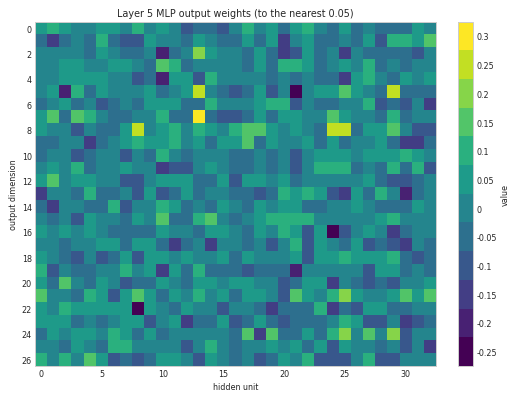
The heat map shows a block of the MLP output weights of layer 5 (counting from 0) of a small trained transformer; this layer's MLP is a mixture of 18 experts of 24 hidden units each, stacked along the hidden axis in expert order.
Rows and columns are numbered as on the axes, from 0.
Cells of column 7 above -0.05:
16
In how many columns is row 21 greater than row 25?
22
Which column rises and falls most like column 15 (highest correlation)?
26
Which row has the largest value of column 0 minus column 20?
21
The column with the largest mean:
13
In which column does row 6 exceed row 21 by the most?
20
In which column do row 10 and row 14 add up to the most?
10
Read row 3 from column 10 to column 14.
0.15 0.1 -0.05 0 0
